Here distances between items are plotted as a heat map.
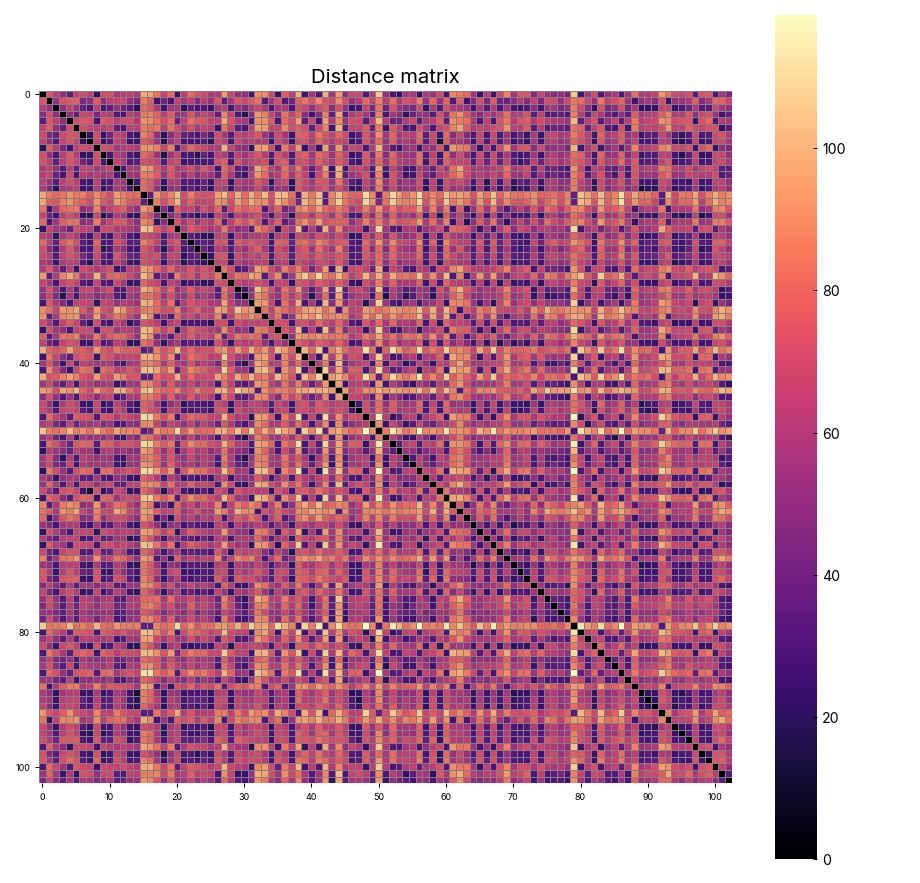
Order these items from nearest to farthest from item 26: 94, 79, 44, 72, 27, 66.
66, 94, 72, 27, 79, 44
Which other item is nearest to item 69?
19
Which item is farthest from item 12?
44
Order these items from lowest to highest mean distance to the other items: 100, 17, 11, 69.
11, 100, 17, 69
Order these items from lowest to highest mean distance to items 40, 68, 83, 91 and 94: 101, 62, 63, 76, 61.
76, 101, 63, 61, 62
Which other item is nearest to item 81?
49
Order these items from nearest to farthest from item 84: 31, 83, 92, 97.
31, 97, 83, 92
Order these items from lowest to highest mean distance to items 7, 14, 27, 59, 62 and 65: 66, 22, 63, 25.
25, 66, 22, 63
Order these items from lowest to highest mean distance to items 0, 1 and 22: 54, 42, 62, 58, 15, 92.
54, 58, 62, 92, 42, 15
